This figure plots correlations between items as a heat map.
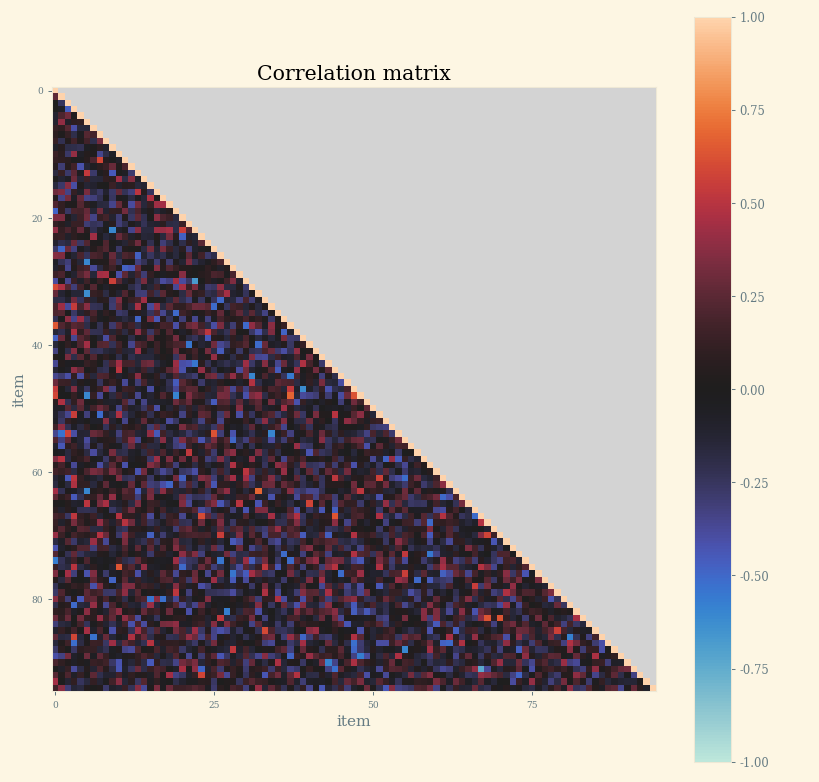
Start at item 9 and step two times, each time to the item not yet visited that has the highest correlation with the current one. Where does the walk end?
60
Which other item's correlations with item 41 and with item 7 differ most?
51
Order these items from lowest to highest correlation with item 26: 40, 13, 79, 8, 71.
13, 40, 79, 71, 8
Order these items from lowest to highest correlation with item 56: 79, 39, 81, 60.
79, 39, 81, 60
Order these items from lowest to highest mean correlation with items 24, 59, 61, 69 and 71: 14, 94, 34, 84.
84, 14, 94, 34
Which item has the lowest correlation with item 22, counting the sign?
30
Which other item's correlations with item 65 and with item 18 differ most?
52
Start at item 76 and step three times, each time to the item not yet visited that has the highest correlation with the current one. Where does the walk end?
47
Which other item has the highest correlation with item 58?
1
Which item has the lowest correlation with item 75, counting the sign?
20
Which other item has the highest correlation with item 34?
3
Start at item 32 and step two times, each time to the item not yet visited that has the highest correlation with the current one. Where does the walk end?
48
